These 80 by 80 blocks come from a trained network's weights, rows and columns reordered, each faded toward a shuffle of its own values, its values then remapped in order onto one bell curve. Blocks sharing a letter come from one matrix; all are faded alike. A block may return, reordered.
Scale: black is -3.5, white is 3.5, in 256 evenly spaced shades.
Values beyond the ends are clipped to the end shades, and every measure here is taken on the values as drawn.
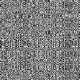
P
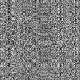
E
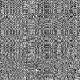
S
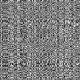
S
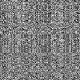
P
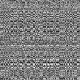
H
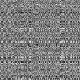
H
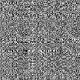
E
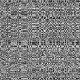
H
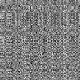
S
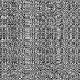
S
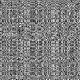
S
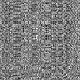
S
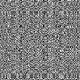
S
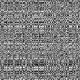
H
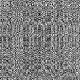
S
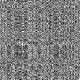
P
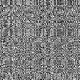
S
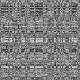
H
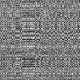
H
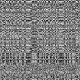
H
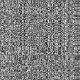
E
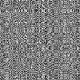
S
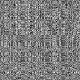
S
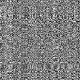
E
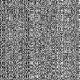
E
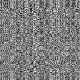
P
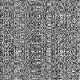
P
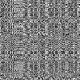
S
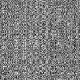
P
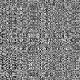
E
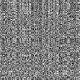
P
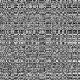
H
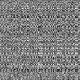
H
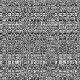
H
